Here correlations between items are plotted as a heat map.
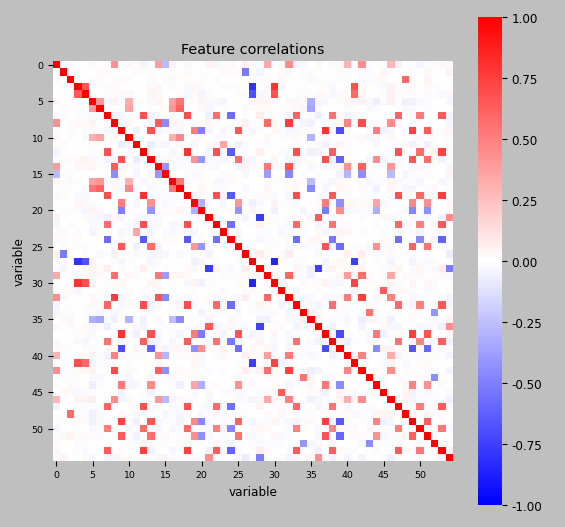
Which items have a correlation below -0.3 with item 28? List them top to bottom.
21, 36, 54
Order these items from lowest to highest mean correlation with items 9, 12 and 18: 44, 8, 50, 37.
8, 44, 37, 50
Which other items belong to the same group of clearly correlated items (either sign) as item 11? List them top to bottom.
23
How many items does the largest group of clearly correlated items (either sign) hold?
10
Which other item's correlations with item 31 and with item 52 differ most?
45
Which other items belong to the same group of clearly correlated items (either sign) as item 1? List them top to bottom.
26
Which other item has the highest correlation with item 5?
17
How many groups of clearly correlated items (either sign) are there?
11
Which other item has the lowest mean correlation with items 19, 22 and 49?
39
